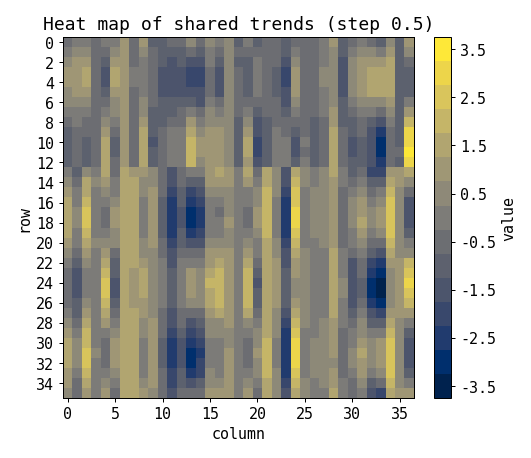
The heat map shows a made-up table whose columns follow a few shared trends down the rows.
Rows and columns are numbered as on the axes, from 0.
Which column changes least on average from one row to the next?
6
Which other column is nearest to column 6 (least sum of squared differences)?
28
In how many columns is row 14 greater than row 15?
15
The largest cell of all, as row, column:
11, 36
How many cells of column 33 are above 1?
3
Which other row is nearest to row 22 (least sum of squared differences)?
13
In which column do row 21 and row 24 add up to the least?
33
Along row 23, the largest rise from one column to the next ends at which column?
34
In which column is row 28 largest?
24
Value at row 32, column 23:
-2.5
